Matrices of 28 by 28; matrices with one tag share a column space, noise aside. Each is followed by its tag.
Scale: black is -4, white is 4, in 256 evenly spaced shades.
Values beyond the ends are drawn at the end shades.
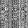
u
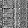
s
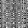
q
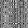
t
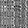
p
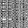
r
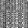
q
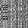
u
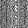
p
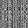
u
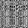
p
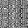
s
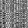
q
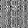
p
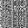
p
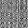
q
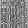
t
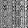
p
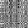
t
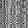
t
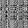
u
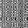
r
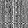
t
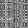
r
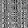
q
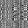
u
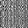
p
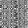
s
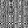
t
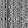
r
